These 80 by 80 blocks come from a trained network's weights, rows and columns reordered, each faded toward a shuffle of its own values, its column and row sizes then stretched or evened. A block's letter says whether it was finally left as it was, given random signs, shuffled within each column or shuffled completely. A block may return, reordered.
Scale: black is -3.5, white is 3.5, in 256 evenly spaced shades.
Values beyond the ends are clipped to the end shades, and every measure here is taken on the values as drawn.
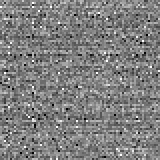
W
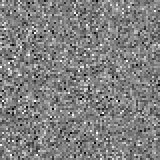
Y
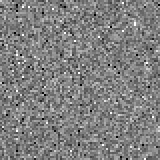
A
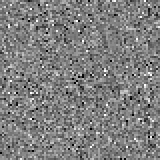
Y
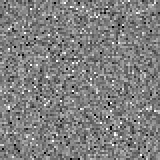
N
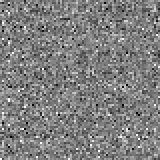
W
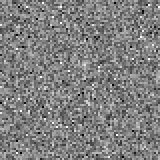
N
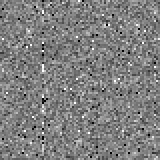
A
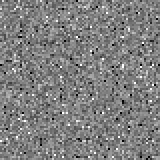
Y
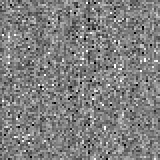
A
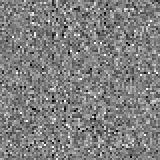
W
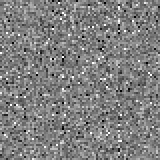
A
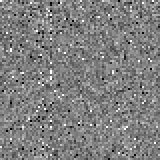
Y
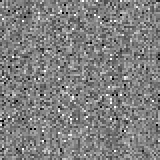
W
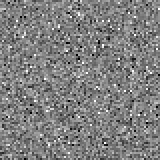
A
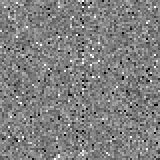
A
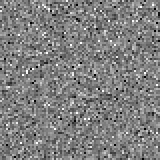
N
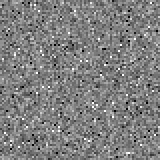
N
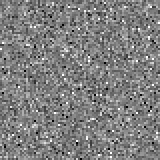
N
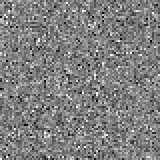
Y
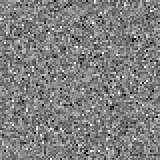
N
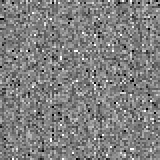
W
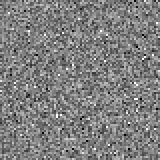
A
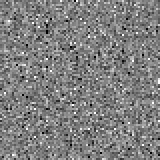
A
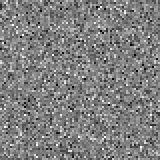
N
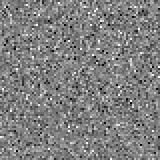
N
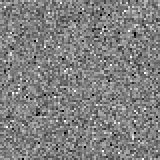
A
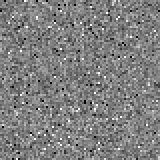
N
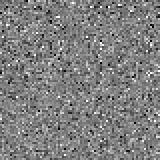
W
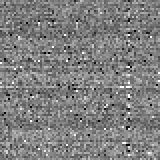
W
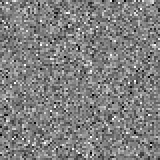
A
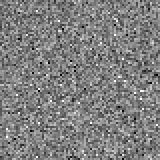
A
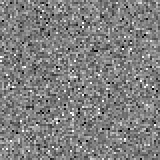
N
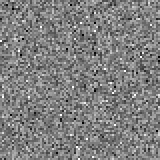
A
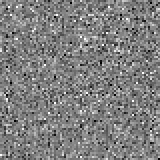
W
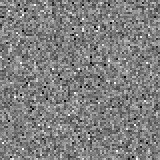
N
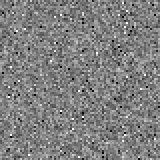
A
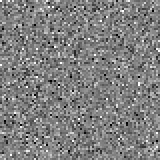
Y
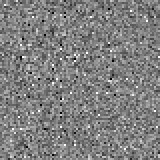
Y
